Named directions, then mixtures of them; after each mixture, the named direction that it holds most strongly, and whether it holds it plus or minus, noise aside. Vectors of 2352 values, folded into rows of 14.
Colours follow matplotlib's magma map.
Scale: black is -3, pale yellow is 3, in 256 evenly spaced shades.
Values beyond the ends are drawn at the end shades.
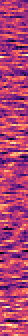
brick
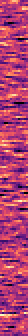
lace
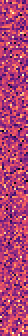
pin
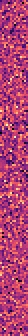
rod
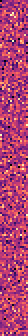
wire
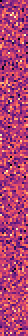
wire, plus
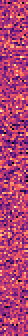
rod, plus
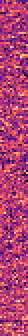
pin, plus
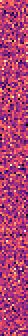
wire, minus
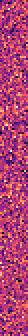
rod, plus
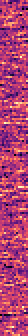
lace, minus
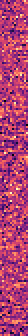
rod, plus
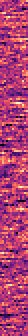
lace, minus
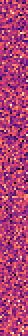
pin, plus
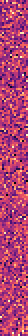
pin, plus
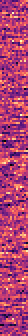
brick, minus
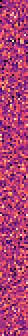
wire, plus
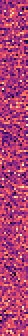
pin, plus
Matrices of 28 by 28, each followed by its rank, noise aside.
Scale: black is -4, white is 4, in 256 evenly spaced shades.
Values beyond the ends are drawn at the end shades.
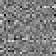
four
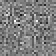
five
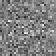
seven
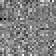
six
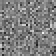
eight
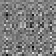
four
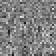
seven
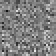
six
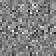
seven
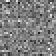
seven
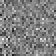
five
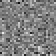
seven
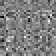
four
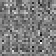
six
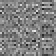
four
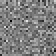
seven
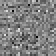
eight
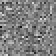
seven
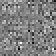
seven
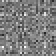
four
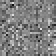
five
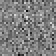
seven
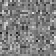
six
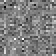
six
